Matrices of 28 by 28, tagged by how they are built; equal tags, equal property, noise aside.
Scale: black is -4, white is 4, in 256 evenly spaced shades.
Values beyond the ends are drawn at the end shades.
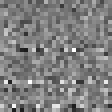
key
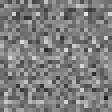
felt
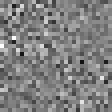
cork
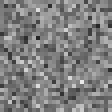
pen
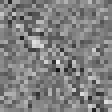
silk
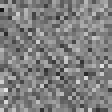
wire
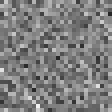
wire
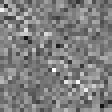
silk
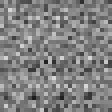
felt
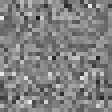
key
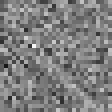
wire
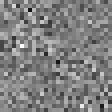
cork
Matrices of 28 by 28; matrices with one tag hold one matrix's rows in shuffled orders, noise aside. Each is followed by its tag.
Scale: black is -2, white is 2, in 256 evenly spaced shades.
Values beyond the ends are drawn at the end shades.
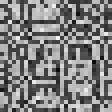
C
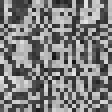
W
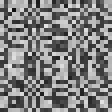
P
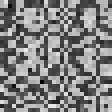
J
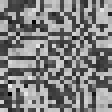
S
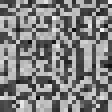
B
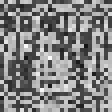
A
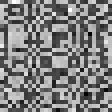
P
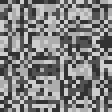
C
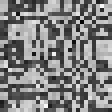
S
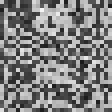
A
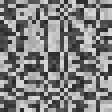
J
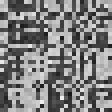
S
